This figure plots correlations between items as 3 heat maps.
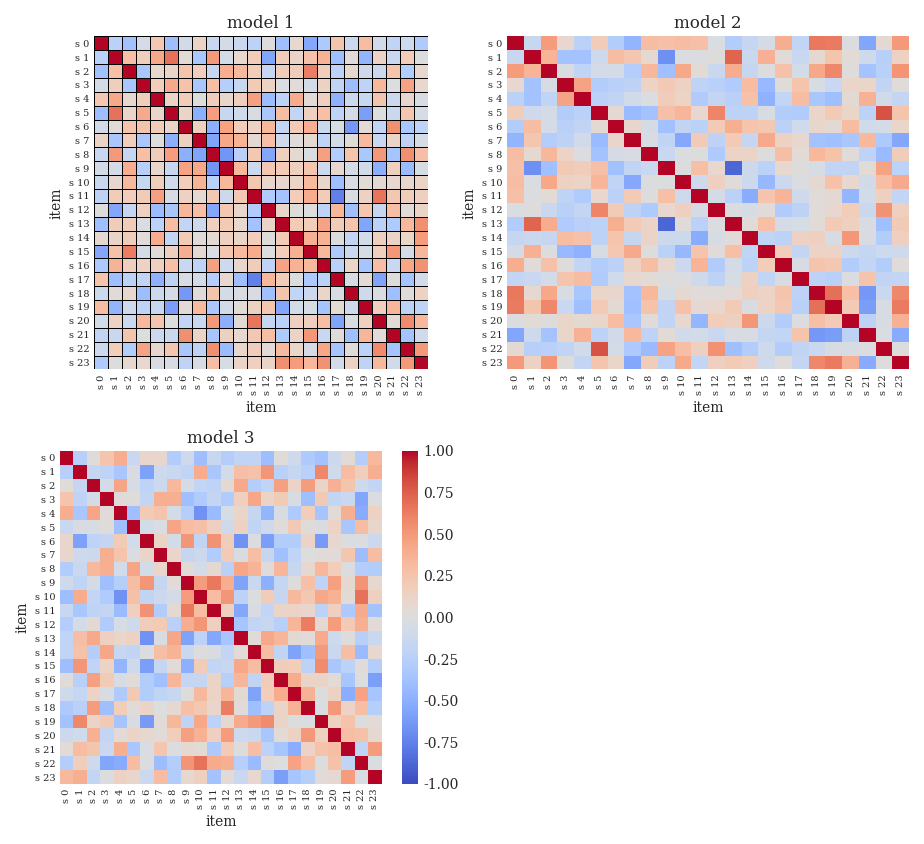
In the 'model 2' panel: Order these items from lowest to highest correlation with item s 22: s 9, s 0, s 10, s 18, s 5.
s 18, s 0, s 10, s 9, s 5
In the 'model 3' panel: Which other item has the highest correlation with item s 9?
s 11
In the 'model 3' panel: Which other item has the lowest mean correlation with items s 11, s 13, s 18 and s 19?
s 0
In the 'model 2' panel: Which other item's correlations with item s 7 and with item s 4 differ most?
s 15
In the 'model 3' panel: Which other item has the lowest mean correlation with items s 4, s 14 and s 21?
s 17
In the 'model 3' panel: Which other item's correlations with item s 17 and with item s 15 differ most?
s 14
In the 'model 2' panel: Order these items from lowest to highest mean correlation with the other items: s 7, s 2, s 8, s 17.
s 7, s 17, s 8, s 2
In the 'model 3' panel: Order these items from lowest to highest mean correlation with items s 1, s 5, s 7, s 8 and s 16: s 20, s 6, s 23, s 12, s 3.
s 6, s 12, s 23, s 20, s 3
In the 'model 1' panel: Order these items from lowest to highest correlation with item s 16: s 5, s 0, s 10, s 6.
s 0, s 6, s 10, s 5
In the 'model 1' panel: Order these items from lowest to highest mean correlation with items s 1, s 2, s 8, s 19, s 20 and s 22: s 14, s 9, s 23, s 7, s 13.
s 9, s 7, s 13, s 14, s 23
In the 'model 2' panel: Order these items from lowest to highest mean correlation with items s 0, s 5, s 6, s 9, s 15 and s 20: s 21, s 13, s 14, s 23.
s 21, s 13, s 14, s 23
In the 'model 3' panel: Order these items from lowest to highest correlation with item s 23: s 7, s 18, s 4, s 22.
s 18, s 22, s 4, s 7
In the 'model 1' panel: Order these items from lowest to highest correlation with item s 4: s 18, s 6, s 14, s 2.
s 18, s 2, s 6, s 14
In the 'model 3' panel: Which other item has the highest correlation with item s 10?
s 22
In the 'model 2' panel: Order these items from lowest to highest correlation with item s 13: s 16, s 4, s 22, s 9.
s 9, s 22, s 4, s 16
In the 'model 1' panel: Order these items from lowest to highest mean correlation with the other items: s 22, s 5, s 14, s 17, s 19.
s 17, s 19, s 5, s 22, s 14
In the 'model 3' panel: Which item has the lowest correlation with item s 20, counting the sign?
s 15
